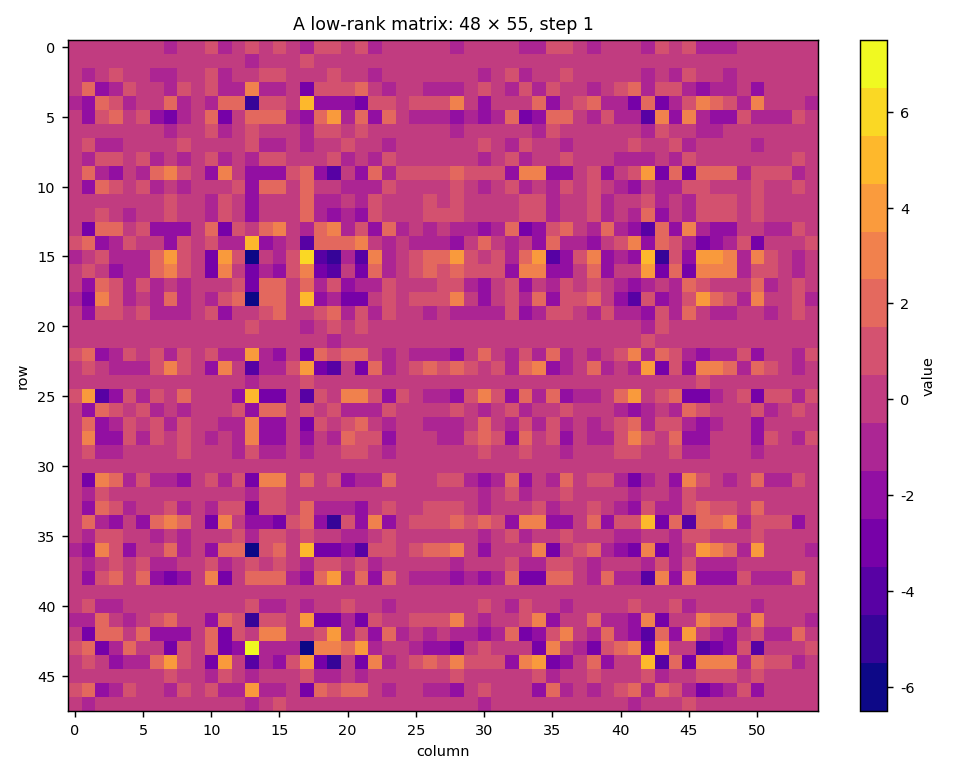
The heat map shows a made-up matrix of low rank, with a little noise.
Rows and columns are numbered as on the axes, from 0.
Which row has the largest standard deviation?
15
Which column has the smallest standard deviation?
9
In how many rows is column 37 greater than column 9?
4
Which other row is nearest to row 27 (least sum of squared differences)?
3
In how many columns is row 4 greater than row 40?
25
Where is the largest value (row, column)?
43, 13
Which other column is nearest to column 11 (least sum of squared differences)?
7
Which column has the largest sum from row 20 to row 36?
42
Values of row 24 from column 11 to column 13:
0 0 -1
